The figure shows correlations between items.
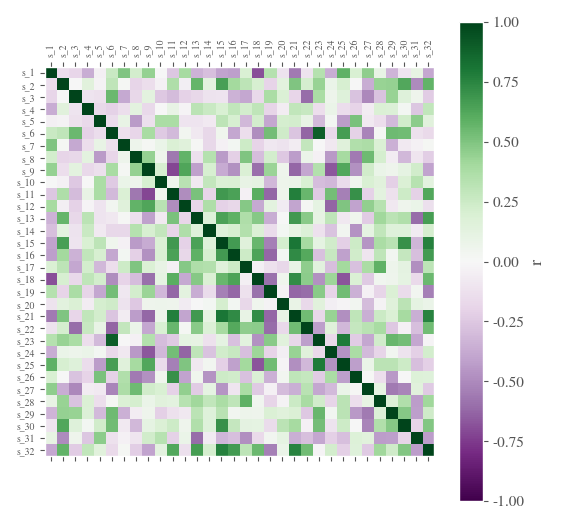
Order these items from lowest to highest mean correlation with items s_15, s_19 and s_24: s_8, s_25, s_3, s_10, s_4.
s_8, s_10, s_25, s_4, s_3
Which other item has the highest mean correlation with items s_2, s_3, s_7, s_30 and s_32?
s_15
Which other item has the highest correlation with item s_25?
s_23
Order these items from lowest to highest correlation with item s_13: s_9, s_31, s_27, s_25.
s_31, s_9, s_27, s_25
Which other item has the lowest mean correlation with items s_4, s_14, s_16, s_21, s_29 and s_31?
s_1
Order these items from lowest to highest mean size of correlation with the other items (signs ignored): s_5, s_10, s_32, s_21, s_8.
s_10, s_5, s_8, s_32, s_21
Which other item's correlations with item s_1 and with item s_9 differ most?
s_26
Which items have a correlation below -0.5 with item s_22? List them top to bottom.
s_3, s_6, s_19
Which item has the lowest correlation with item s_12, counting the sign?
s_24
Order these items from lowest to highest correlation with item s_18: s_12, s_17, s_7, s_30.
s_12, s_7, s_17, s_30
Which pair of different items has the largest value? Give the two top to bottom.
s_6, s_23
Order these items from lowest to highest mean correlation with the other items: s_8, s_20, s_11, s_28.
s_8, s_20, s_11, s_28
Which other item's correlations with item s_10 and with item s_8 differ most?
s_5
